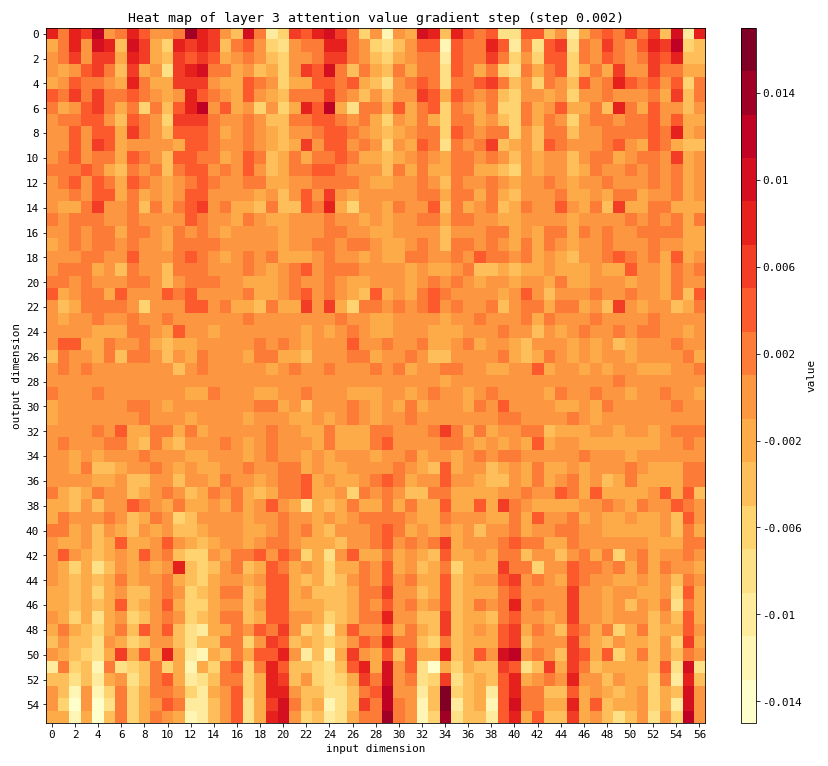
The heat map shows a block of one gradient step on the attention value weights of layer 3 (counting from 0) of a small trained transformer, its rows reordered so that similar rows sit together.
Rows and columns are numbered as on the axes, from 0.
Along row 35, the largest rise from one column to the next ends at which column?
34
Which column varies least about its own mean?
9
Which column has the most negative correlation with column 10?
13
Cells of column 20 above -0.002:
34
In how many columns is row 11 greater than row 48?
30
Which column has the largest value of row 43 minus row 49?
11
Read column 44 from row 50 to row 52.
-0.004 -0.002 0
